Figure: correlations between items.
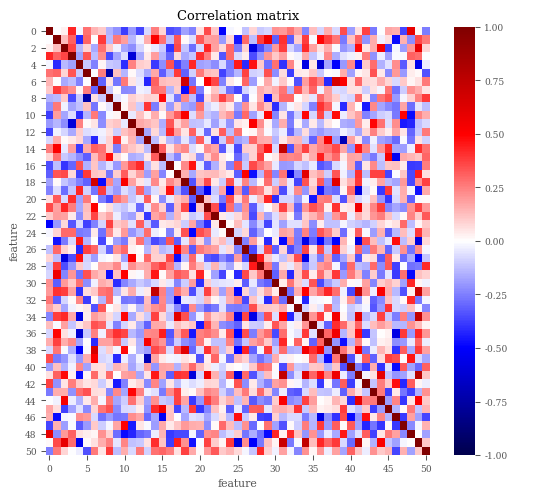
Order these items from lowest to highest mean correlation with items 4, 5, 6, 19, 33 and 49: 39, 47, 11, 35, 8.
8, 47, 11, 39, 35
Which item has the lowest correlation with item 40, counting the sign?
46
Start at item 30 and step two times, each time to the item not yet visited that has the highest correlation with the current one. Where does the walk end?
0
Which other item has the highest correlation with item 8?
15
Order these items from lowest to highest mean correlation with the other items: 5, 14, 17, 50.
5, 17, 50, 14
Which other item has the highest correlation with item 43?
11
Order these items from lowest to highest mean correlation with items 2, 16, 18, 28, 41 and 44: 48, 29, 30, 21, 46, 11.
48, 46, 30, 29, 11, 21
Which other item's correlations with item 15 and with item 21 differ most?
45
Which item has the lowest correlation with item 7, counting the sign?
18
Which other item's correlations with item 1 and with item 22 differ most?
29
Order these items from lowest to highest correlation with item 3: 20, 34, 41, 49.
41, 34, 49, 20
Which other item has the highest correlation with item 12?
16
